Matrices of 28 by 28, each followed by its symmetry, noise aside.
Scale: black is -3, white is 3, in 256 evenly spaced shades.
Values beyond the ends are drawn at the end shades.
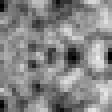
mirrored top to bottom.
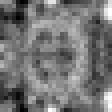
mirrored top to bottom.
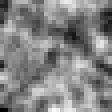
no symmetry.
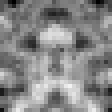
mirrored left to right.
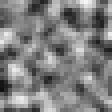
antisymmetric.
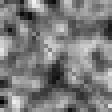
no symmetry.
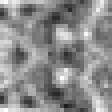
mirrored top to bottom.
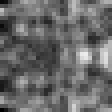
mirrored top to bottom.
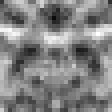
mirrored left to right.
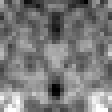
mirrored left to right.
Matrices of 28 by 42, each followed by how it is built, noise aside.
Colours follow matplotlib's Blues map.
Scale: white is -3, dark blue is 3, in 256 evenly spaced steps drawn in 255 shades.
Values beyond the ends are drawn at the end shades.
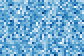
repeating columns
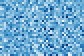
low rank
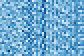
repeating rows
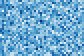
repeating rows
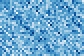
Toeplitz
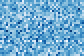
repeating columns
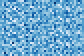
repeating rows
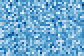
repeating columns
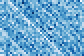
Toeplitz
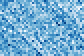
Toeplitz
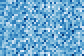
repeating rows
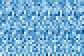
repeating columns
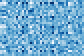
low rank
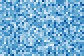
repeating rows
